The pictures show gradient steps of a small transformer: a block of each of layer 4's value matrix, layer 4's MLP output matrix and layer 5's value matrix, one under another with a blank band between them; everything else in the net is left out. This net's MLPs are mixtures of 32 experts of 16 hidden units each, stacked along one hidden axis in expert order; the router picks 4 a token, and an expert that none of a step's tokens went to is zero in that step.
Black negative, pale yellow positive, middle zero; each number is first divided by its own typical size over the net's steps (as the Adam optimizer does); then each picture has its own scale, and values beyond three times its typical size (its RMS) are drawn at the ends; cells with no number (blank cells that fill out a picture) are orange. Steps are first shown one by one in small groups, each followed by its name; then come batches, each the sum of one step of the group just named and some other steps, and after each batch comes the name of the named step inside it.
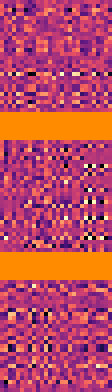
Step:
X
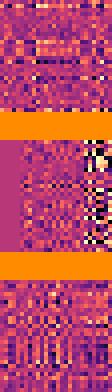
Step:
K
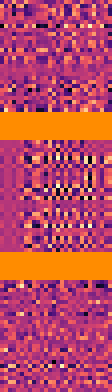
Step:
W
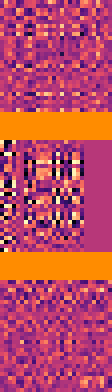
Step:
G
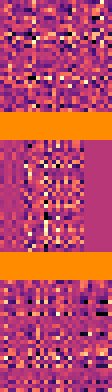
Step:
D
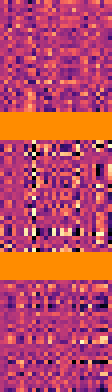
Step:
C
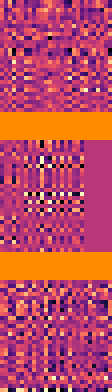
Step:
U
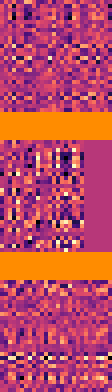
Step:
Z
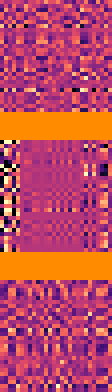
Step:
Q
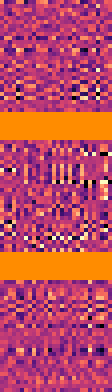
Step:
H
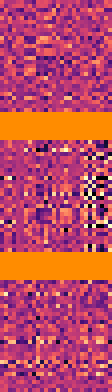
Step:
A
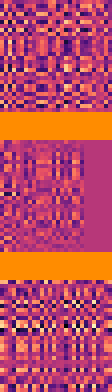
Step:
G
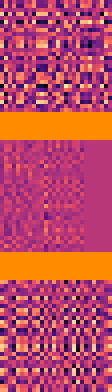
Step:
D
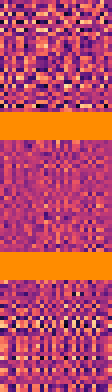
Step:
D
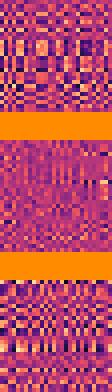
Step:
H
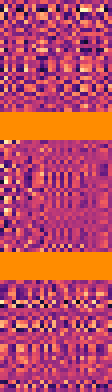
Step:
Q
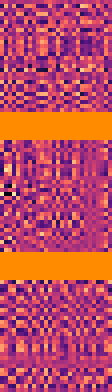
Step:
G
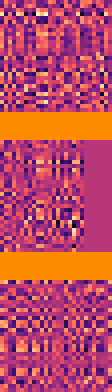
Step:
G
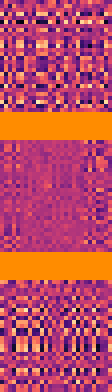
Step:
K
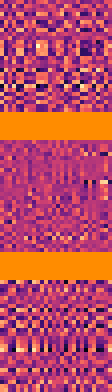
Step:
H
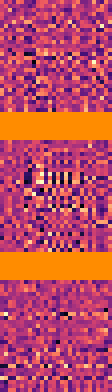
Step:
A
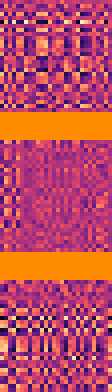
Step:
Q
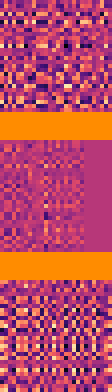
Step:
D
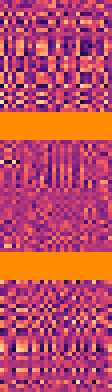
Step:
H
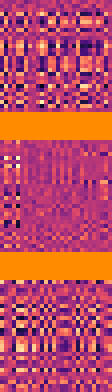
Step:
H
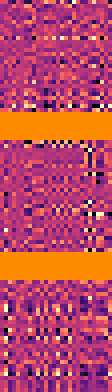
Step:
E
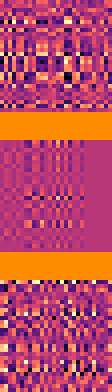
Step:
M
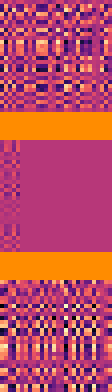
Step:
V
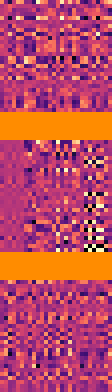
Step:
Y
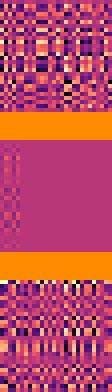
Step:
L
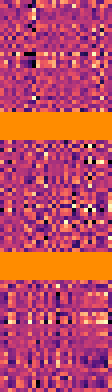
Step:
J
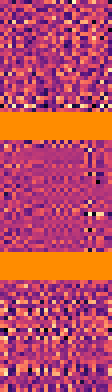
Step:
E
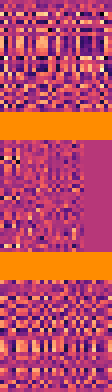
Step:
V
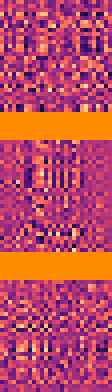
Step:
Y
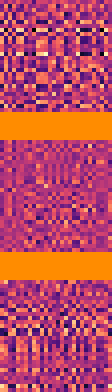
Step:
J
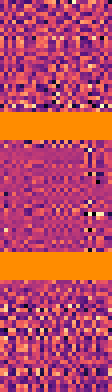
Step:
E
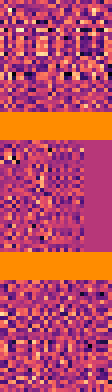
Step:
M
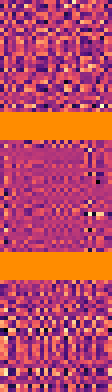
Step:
E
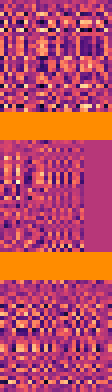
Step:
L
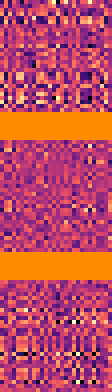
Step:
J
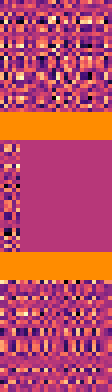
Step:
L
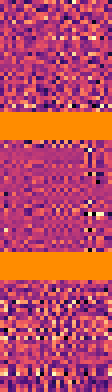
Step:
E
